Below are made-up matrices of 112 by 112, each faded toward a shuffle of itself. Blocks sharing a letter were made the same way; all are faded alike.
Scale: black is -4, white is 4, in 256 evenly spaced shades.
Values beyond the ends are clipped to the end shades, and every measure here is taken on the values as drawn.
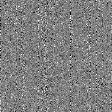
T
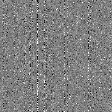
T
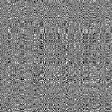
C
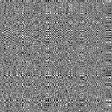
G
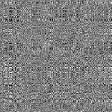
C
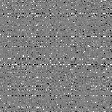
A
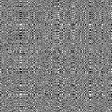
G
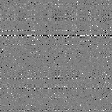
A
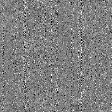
T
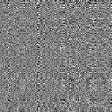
C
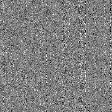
T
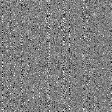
T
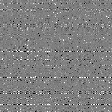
A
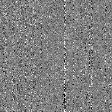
T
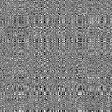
G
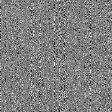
T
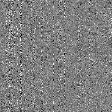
T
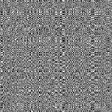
G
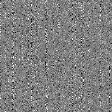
T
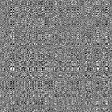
C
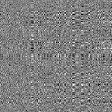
C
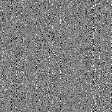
T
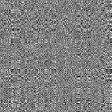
C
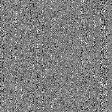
T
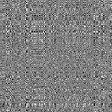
C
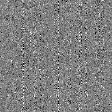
T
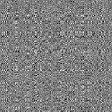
C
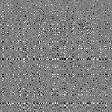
A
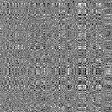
G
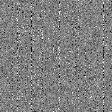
T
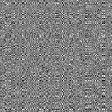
G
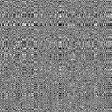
G
